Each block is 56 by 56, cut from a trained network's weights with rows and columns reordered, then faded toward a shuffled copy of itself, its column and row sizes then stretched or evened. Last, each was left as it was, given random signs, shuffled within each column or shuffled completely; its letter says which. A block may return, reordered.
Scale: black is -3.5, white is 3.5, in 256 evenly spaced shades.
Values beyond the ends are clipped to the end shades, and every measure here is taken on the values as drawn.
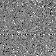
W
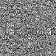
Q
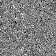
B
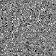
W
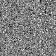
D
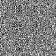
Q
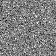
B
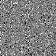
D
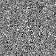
W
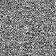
Q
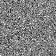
B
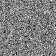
B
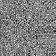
Q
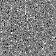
D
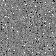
D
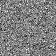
B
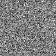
W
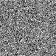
B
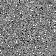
B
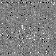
W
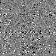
W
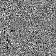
W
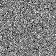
B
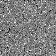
D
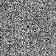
D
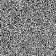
W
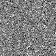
D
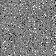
D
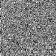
D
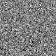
W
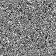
B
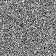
B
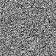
W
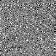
Q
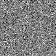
D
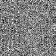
Q
